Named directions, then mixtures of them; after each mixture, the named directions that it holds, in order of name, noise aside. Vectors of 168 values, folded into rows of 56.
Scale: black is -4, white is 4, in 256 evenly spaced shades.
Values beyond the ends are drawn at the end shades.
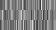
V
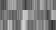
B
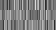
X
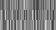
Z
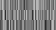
Z.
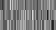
B, V, Z.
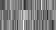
B, V.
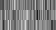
B, X, Z.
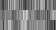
B, X.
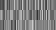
V, X, Z.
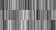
B, X, Z.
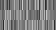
X.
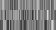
B, Z.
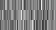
V.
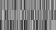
B, V, Z.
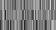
B, V, Z.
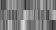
B.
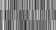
B, X, Z.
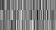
V, X, Z.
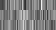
B, V, X.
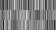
B, X.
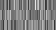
X.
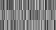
X.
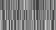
Z.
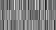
X.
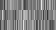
B, V.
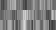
B.
